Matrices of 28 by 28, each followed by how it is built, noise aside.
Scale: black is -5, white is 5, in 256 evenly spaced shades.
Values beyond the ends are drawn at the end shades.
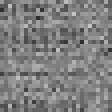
blocks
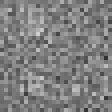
blocks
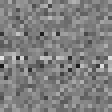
uneven rows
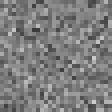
noise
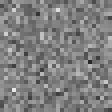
noise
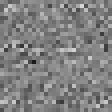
uneven rows
